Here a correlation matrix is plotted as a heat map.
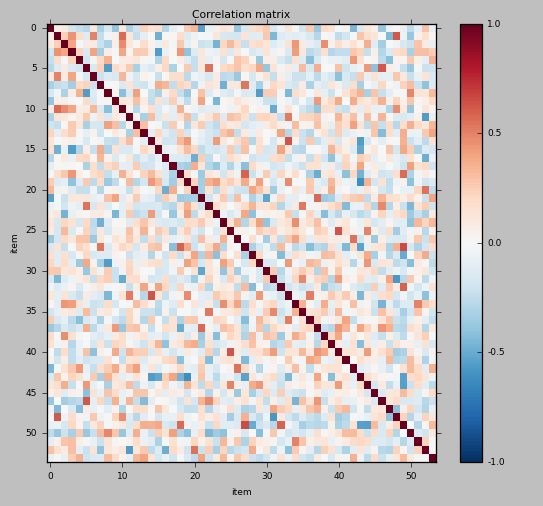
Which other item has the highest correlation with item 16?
7
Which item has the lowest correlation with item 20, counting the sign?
16
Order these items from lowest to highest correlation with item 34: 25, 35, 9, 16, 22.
9, 16, 22, 25, 35
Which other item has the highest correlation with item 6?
1
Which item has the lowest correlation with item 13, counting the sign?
46
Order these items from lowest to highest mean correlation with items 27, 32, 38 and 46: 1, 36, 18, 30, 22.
36, 30, 1, 22, 18
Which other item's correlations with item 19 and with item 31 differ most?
43
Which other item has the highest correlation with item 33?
14
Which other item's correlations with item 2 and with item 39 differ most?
3
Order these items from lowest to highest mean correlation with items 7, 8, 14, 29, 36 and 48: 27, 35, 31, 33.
31, 35, 27, 33
